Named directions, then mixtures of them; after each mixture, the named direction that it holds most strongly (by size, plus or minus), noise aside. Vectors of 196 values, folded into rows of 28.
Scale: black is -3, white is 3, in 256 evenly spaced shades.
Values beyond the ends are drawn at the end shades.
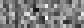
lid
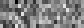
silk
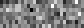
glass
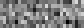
lid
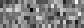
glass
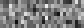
lid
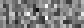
lid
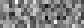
silk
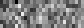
silk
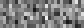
lid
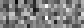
lid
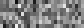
silk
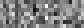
lid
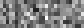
lid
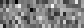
glass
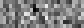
lid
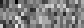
silk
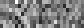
silk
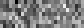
silk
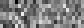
silk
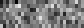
glass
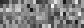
glass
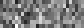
silk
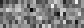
glass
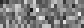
glass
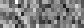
silk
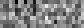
silk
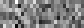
silk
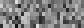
silk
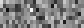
glass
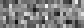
lid
